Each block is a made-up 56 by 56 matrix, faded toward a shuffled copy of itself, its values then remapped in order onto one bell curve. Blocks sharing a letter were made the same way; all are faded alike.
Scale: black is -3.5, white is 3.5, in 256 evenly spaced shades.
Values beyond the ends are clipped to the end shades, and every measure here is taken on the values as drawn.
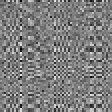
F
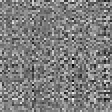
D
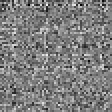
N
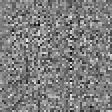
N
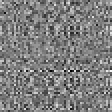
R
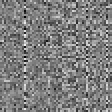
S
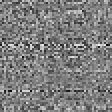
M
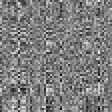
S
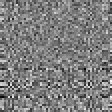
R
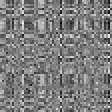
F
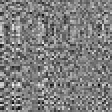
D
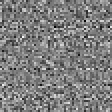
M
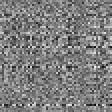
R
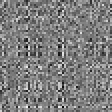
S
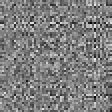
R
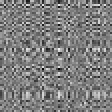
F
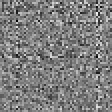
N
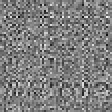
D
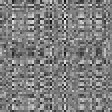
F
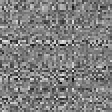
R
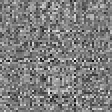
M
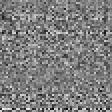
M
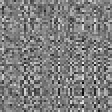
S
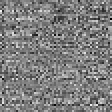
M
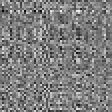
S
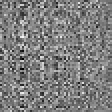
D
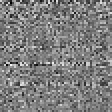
M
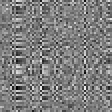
F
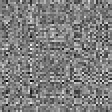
D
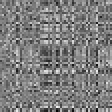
F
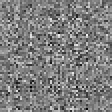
N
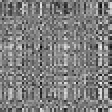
F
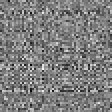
R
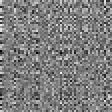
D
